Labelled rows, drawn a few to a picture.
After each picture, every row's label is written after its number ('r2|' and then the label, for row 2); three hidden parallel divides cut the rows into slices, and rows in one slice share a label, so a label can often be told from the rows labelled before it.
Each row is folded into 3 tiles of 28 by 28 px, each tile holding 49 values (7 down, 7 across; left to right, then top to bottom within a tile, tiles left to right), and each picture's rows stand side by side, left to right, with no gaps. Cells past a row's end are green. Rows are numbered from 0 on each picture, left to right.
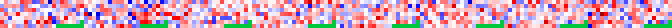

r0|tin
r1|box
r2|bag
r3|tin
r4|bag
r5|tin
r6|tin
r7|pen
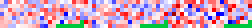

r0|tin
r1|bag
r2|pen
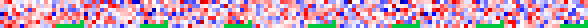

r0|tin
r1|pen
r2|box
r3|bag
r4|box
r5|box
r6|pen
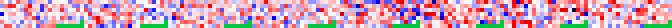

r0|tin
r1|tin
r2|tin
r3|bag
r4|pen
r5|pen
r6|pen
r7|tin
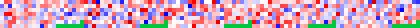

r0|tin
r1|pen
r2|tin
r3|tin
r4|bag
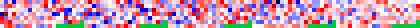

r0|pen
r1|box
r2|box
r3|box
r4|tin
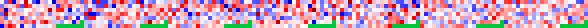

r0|pen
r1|box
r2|pen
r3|pen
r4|box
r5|bag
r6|bag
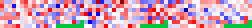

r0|tin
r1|box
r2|tin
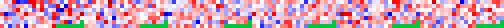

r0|box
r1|tin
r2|tin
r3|bag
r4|pen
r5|bag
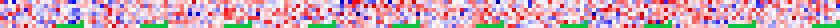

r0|tin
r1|bag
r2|tin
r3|bag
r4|pen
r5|bag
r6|bag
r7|box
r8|bag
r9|bag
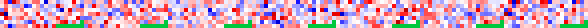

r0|box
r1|tin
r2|bag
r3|box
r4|box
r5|tin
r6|box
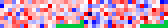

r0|tin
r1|box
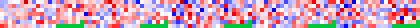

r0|tin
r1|tin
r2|box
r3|tin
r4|box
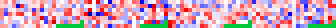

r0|bag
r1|box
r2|bag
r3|tin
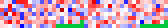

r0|pen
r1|tin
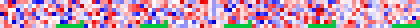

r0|pen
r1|pen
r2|box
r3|box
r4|tin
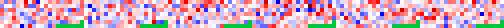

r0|tin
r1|tin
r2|bag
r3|box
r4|bag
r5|bag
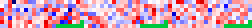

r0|pen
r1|bag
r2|bag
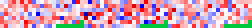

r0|tin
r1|pen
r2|bag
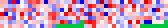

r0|box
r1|pen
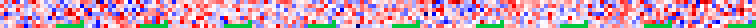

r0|box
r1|box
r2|bag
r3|bag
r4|tin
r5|box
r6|tin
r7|box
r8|box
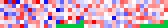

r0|box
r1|tin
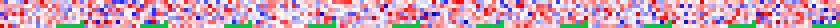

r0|tin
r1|pen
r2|tin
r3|bag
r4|bag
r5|box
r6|tin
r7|bag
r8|bag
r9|pen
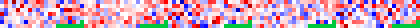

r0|box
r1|tin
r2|pen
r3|tin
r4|pen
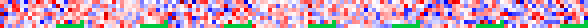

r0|box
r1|bag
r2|box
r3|bag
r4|tin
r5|box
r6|box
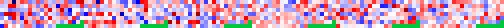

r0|pen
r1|pen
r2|pen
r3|tin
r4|box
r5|bag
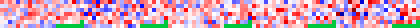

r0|bag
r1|pen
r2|bag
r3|tin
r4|box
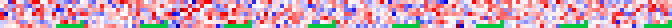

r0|box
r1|bag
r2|box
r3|tin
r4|tin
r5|bag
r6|bag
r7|tin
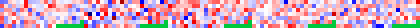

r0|tin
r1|box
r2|tin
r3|bag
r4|bag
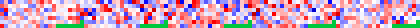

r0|bag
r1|box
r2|pen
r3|box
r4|bag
